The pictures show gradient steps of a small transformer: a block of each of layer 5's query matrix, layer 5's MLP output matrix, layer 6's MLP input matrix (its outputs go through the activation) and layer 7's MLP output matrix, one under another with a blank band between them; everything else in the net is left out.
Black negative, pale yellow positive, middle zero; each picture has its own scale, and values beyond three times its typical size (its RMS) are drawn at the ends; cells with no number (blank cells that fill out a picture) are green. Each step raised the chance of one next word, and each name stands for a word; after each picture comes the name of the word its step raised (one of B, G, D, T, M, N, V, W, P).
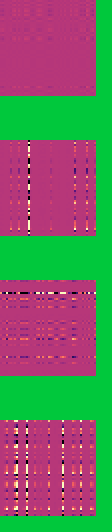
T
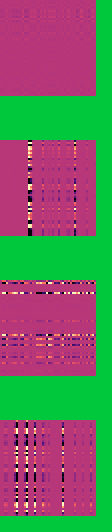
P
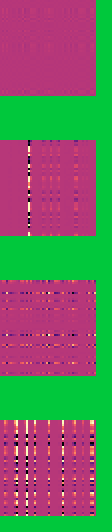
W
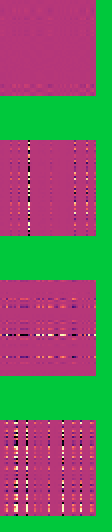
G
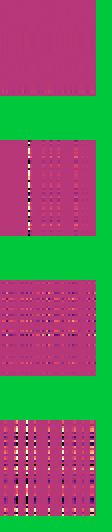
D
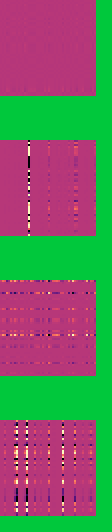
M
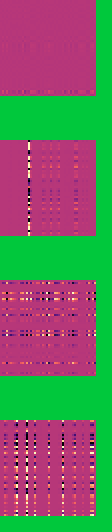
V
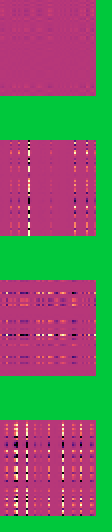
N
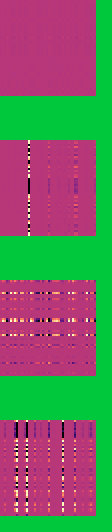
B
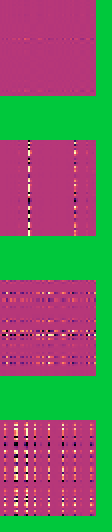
N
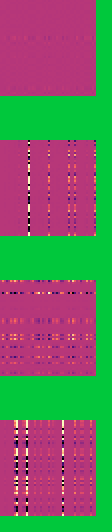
W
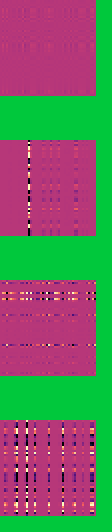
P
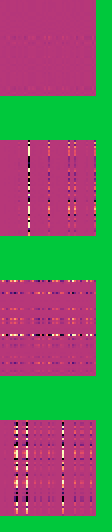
M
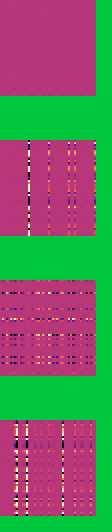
N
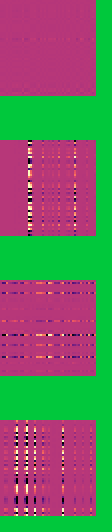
D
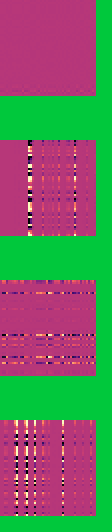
W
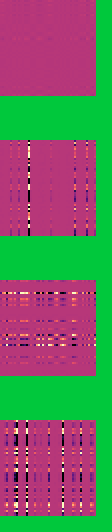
P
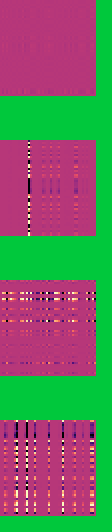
B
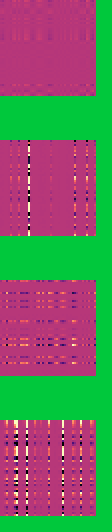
W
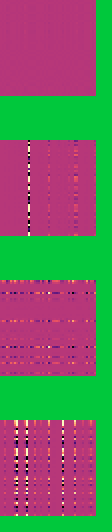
W
